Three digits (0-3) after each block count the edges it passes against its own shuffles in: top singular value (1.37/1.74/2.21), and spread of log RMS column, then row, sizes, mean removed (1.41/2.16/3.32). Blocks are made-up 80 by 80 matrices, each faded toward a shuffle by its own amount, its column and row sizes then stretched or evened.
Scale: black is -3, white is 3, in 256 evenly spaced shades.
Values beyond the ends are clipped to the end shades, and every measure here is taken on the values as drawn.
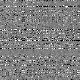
3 1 3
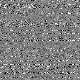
0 0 3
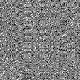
3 0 0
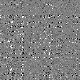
1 2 2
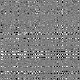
3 2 3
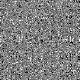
1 2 1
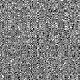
3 1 0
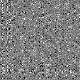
1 2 1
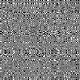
3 1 3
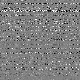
2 0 3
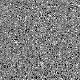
1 1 1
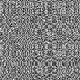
3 0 0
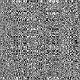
3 2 2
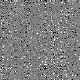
2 2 1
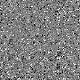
1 1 1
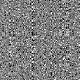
3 2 0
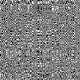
3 2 1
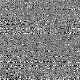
1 1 3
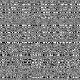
3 0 3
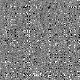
2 2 2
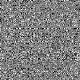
2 1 2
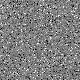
0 0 0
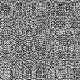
3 0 1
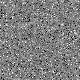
0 0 0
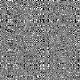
3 2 2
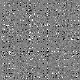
0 2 2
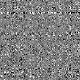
2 2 2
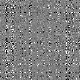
2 3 2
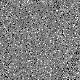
0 1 0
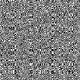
3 2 1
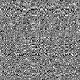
3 0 2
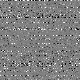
1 0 3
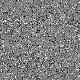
1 0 1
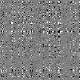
3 3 2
